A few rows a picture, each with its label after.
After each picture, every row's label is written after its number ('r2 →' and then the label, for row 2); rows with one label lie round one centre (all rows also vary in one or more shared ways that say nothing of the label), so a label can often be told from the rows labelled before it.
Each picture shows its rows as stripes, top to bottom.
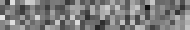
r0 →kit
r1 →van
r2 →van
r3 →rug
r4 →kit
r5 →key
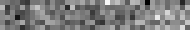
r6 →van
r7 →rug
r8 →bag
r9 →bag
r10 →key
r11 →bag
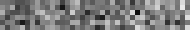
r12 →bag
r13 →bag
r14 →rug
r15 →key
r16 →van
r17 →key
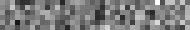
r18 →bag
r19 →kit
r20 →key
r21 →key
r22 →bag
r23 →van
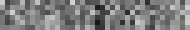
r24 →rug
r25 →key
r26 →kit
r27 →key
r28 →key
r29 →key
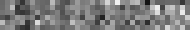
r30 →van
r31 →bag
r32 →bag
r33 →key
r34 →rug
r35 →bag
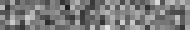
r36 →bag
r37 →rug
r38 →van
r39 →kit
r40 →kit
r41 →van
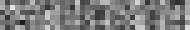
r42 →van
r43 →kit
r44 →key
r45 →key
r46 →van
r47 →key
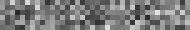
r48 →kit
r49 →rug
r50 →bag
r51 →rug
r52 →key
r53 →van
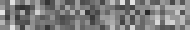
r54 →kit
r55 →bag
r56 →rug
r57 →bag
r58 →bag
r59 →kit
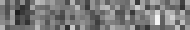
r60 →rug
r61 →van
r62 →bag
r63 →bag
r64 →bag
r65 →rug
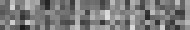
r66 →kit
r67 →kit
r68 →van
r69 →van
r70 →kit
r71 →van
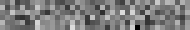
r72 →bag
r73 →rug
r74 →kit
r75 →van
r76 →rug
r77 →rug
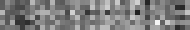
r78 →van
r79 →van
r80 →rug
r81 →van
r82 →bag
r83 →van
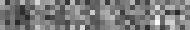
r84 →rug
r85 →bag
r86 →van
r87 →bag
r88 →bag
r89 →rug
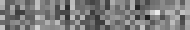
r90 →rug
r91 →rug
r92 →bag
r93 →rug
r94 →key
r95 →rug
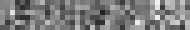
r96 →bag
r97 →bag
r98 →kit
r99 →bag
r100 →key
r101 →van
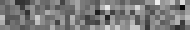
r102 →bag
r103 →van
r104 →key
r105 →rug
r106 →rug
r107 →van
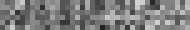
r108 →key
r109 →key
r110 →bag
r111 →van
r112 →bag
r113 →kit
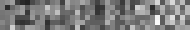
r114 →bag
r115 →key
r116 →key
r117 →bag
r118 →bag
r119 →kit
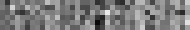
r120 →key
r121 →kit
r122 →van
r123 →key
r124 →key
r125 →key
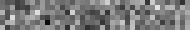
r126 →van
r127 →bag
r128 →rug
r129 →kit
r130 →kit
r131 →rug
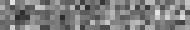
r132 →kit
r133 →rug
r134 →bag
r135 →bag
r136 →van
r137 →kit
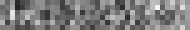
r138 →bag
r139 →bag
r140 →kit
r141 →kit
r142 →rug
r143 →bag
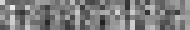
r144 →rug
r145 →kit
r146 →van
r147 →kit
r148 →kit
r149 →kit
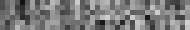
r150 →van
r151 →van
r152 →bag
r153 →van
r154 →key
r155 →key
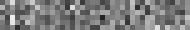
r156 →kit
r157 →rug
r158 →van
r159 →kit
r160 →kit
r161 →bag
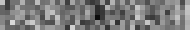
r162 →rug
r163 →key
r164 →key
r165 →key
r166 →kit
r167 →rug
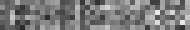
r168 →key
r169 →van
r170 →bag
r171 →kit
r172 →bag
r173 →van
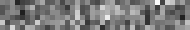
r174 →bag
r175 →van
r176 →van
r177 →van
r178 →rug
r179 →kit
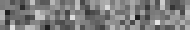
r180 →van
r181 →van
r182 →rug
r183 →rug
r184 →bag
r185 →kit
